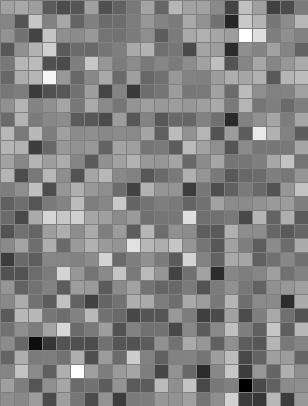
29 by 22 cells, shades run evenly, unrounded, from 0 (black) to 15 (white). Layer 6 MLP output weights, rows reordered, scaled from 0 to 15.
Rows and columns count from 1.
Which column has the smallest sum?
12
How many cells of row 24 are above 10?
4
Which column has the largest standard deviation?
18
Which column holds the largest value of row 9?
2
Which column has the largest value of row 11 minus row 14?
14
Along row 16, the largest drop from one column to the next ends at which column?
15
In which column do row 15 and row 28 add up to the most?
9
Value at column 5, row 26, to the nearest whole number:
7
